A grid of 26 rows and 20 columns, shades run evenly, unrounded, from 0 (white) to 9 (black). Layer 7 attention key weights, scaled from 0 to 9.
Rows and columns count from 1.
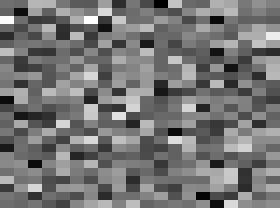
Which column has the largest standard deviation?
7
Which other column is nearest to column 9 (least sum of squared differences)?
6
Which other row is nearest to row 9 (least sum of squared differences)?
11
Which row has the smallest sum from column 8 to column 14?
18
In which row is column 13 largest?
17
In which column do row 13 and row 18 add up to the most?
1
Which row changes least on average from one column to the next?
20
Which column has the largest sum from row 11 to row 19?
12
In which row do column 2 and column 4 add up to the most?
15
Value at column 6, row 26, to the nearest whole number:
4
